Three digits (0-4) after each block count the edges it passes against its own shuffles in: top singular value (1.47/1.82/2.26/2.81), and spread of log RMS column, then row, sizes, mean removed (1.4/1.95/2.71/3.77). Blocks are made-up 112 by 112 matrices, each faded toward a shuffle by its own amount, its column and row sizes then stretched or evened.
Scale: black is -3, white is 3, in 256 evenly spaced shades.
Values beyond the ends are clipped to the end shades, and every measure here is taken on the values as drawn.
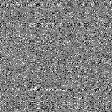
3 0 2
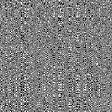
4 3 2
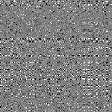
4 2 3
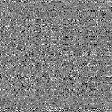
3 0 3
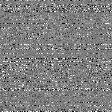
1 0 4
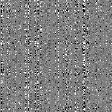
3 4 2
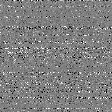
0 0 4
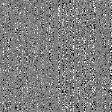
0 4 1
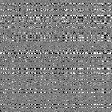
4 2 4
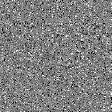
2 1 1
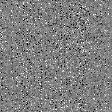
0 3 0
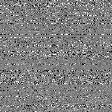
2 0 4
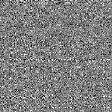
2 2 2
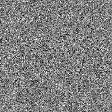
0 1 1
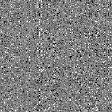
2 3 1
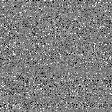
1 0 3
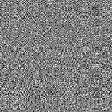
4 1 2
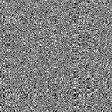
4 2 2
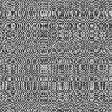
4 1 3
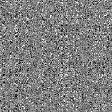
3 2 1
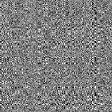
4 3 3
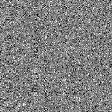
2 1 0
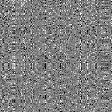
4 3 0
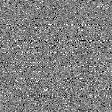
2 0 3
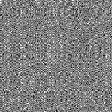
4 1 1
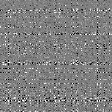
2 3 4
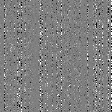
3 4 0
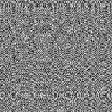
4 0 2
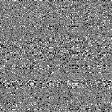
3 1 3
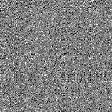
3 1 1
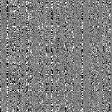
3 4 2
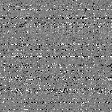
2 1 4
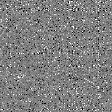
2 2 2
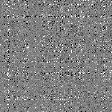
0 3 3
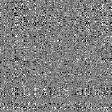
3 3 3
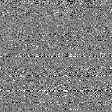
3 1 4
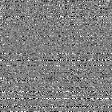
2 1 4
